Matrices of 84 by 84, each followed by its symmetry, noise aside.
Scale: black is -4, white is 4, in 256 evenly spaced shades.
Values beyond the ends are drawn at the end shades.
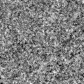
antisymmetric.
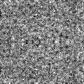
mirrored top to bottom.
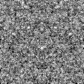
mirrored left to right.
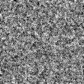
antisymmetric.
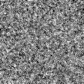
antisymmetric.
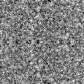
mirrored top to bottom.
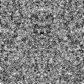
mirrored left to right.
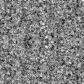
mirrored top to bottom.
